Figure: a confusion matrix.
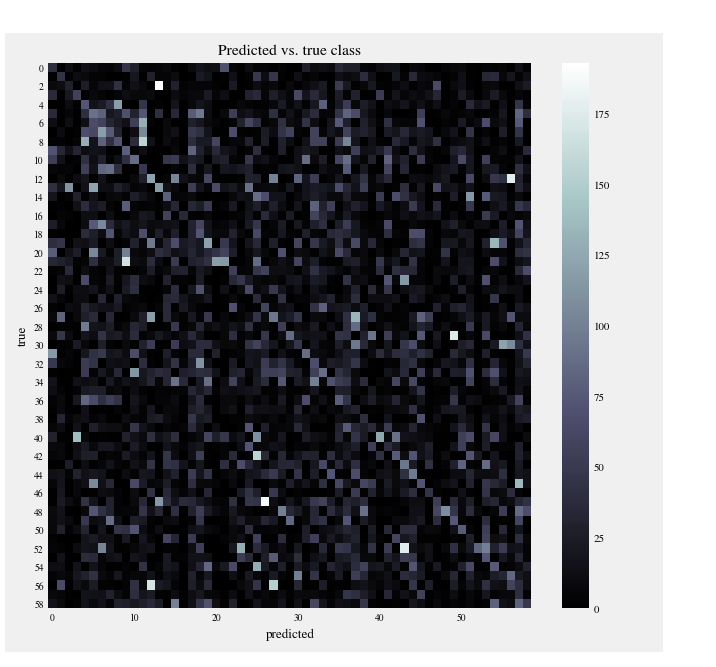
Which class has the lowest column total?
52
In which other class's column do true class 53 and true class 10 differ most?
31
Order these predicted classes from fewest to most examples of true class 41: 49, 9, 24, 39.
9, 49, 39, 24
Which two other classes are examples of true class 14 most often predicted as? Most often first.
51, 25
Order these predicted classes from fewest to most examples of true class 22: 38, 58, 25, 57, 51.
38, 51, 57, 25, 58
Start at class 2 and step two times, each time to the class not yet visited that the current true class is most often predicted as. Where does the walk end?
5
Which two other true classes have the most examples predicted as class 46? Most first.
27, 43
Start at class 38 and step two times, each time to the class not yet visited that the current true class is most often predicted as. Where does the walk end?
57
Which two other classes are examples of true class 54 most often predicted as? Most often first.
25, 19
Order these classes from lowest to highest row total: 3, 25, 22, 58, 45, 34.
25, 3, 22, 58, 45, 34
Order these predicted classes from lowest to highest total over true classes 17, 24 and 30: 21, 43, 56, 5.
21, 43, 5, 56
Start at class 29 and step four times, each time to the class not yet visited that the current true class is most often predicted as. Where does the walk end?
11
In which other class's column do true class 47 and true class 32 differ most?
26
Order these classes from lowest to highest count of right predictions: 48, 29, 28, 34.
28, 34, 29, 48
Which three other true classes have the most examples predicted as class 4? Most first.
8, 28, 36
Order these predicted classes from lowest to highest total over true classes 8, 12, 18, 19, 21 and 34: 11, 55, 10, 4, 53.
53, 10, 55, 4, 11
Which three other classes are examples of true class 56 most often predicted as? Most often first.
12, 27, 1
